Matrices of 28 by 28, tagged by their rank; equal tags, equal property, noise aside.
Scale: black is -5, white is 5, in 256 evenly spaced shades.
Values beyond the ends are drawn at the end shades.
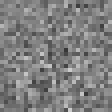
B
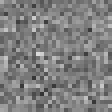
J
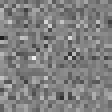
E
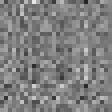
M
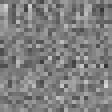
B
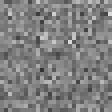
E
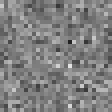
B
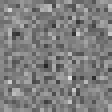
E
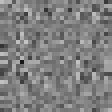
E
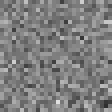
J
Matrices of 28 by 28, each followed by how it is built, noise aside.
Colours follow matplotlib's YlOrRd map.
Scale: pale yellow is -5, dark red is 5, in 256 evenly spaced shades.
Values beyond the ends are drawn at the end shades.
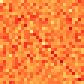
diagonal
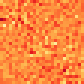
block diagonal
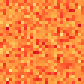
repeating rows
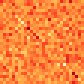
diagonal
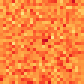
noise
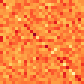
diagonal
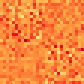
block diagonal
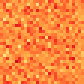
repeating rows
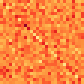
diagonal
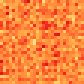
blocks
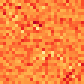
block diagonal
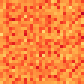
repeating rows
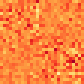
block diagonal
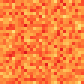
repeating rows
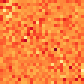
block diagonal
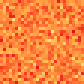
noise
